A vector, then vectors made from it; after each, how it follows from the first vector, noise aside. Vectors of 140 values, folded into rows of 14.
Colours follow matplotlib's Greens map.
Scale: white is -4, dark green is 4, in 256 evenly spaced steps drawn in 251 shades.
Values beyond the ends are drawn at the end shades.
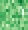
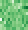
wrapped around, partly zeroed.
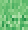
negated, partly zeroed.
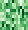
negated, scaled up.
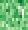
copied.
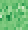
wrapped around, partly zeroed.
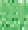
negated, partly zeroed.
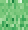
negated, partly zeroed.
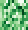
negated, scaled up.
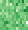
wrapped around, partly zeroed.
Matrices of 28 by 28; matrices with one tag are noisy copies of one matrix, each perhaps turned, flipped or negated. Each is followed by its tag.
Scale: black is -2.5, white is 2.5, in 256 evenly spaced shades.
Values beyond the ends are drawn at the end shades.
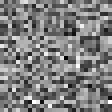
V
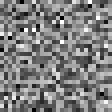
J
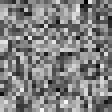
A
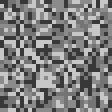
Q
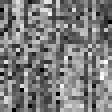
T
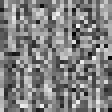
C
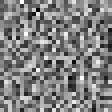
J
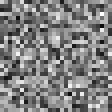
Q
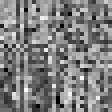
T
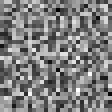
J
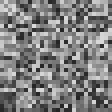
A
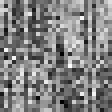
T
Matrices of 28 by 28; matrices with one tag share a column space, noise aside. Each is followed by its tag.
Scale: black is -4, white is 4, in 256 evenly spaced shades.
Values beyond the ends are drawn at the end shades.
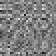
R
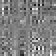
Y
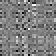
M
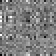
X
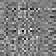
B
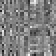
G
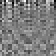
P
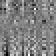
Y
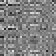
M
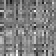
G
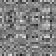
X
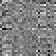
M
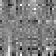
Y
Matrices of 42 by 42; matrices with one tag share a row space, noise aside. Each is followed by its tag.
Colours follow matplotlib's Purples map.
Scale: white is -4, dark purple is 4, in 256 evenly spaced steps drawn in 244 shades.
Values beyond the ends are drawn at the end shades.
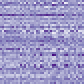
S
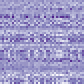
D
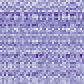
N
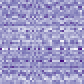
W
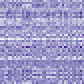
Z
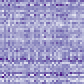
D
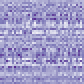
Z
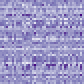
Z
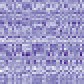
Z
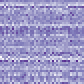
D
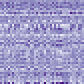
D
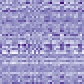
W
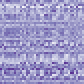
S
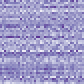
S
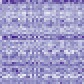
W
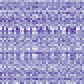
N
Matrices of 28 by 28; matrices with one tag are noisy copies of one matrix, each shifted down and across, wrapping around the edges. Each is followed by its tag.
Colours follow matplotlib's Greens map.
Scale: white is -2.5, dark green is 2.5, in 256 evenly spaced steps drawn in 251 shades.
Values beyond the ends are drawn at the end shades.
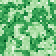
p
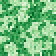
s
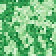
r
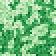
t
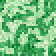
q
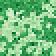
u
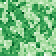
r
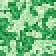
q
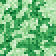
t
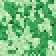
r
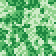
r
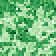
u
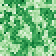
r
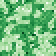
t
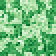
p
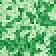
u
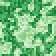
t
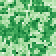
u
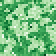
s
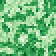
q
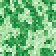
r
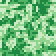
q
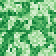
p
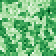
r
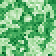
t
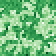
u
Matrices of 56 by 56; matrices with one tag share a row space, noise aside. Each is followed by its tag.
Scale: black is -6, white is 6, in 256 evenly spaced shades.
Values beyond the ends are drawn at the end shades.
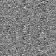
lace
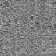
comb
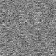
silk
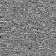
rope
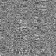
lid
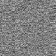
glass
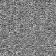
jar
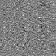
lace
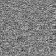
glass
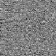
rope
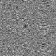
lace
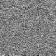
glass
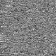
rope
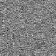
silk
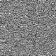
rope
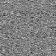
comb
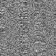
lid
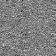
glass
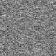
silk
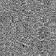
lace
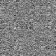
jar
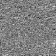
glass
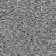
comb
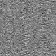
lace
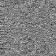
rope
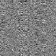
lid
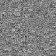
glass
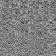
glass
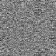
silk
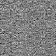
jar
